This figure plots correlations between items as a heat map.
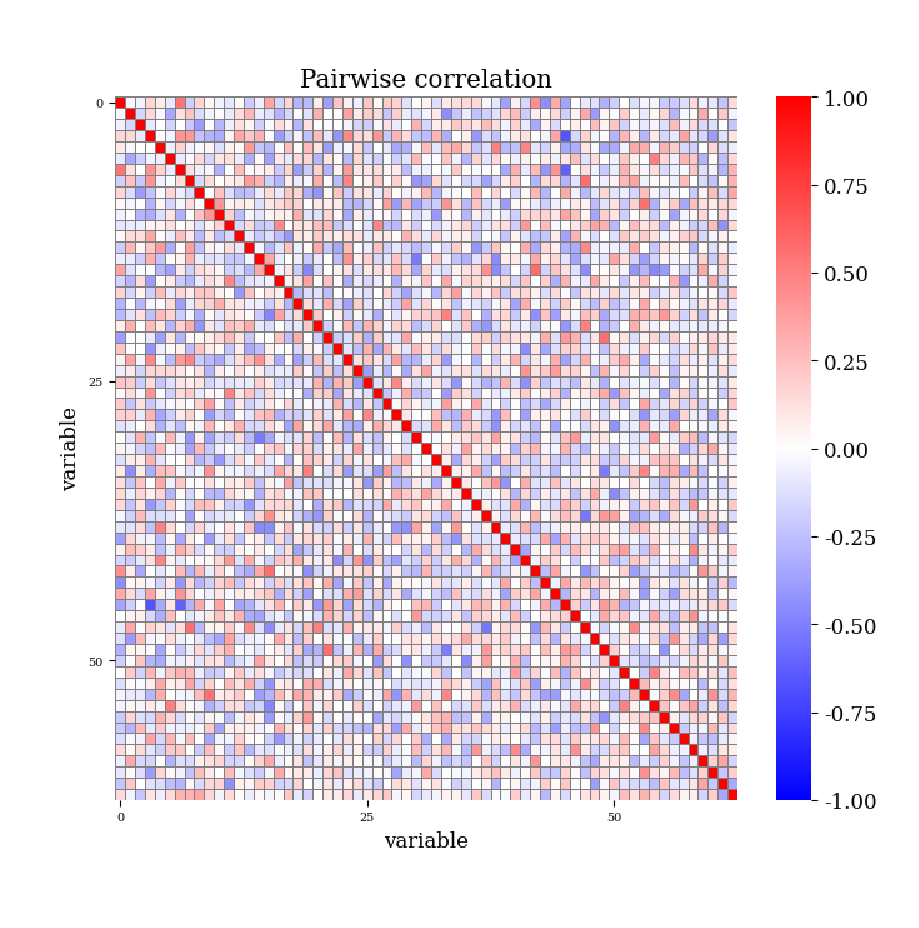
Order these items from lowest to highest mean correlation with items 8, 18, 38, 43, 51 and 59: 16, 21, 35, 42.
35, 16, 42, 21
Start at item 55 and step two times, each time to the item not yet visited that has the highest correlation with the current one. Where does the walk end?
33
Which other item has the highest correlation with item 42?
15
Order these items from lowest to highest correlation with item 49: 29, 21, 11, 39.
29, 39, 11, 21
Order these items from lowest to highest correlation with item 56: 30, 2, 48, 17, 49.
30, 49, 17, 2, 48
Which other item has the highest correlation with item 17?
34
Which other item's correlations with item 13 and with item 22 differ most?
41
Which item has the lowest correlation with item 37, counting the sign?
47
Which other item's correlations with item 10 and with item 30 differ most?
9
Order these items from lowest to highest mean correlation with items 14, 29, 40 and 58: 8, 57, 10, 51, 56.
8, 10, 57, 56, 51
